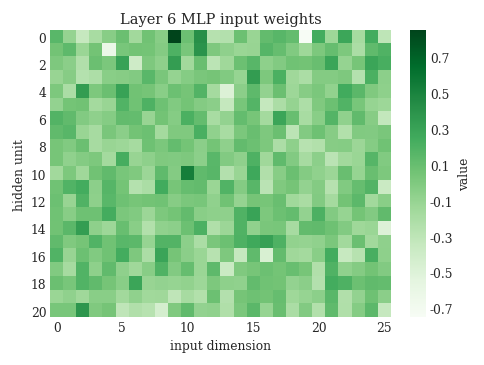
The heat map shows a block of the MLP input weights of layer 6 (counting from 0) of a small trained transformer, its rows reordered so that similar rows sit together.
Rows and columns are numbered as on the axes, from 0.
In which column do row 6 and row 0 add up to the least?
19
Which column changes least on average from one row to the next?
0
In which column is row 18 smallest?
20
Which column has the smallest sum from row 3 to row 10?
13
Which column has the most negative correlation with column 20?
12
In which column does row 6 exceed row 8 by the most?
17
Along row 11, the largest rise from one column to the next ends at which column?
8
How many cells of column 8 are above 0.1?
5
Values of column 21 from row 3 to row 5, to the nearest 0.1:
0 -0.1 0.1
